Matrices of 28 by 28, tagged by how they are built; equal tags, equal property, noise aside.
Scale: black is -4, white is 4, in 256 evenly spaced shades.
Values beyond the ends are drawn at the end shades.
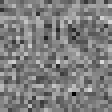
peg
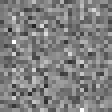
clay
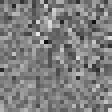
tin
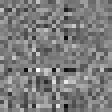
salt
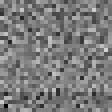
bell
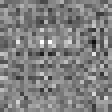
salt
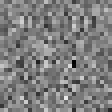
salt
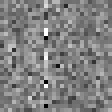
clay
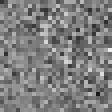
tin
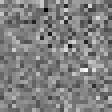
tin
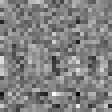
salt
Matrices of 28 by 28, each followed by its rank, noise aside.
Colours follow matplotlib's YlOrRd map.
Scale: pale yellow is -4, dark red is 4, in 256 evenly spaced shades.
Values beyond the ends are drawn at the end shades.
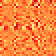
three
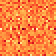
five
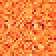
four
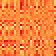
two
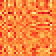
two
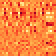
three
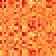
three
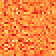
six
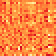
three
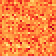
six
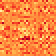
three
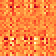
two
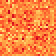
five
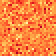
six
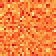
six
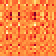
two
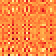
two
